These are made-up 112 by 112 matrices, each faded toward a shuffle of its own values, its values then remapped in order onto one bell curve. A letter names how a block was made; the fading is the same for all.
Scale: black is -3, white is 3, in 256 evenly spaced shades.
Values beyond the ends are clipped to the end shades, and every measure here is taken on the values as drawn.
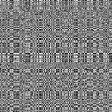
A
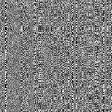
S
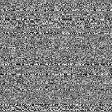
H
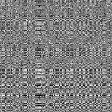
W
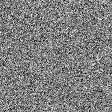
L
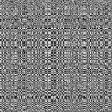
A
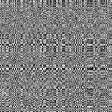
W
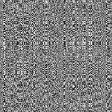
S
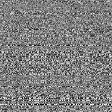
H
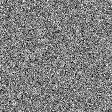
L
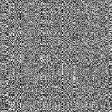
S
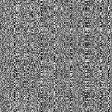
S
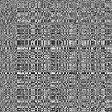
A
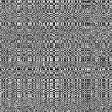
A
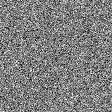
L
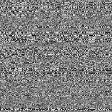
H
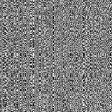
S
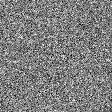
L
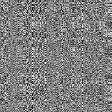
S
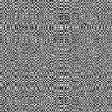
A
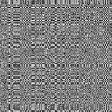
A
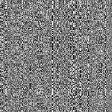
S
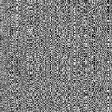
S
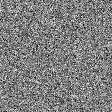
L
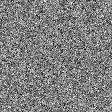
L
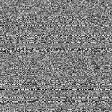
H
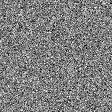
L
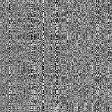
S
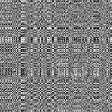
A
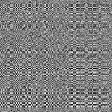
A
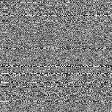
H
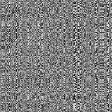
S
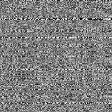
H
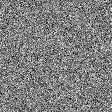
L
